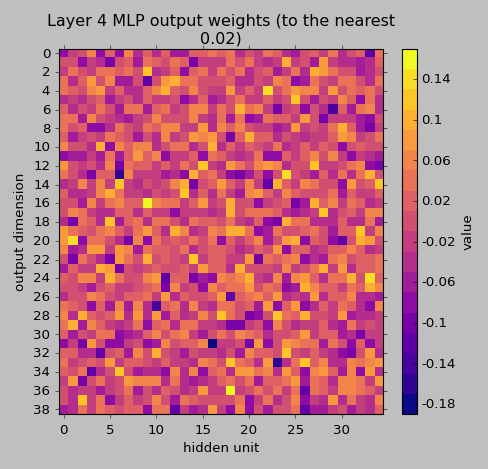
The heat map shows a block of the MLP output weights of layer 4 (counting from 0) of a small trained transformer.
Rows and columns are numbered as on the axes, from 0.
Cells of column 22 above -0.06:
30
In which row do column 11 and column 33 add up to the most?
4
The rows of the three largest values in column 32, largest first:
19, 20, 12
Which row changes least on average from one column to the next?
17
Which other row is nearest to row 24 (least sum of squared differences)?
25
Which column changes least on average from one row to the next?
7
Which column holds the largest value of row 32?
24
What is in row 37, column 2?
0.12
